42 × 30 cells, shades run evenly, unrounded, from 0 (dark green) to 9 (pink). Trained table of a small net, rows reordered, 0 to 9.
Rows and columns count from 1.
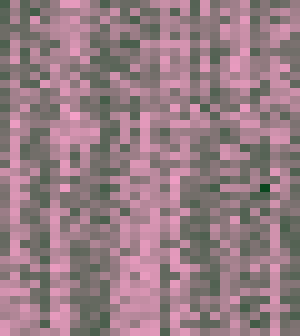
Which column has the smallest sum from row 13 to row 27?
11
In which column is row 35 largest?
15
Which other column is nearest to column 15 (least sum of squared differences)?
2
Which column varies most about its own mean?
25
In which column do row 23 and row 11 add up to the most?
18
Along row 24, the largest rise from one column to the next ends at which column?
28
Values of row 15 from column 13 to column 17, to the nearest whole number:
7 3 8 7 6
